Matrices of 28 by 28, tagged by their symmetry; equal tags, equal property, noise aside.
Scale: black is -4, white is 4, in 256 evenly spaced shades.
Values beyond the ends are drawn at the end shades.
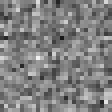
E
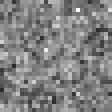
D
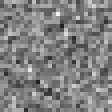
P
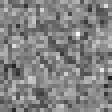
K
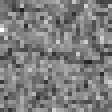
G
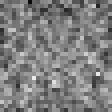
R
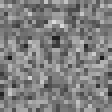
R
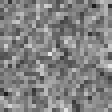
D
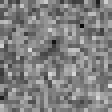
D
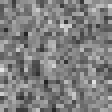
P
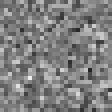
E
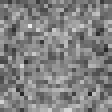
R
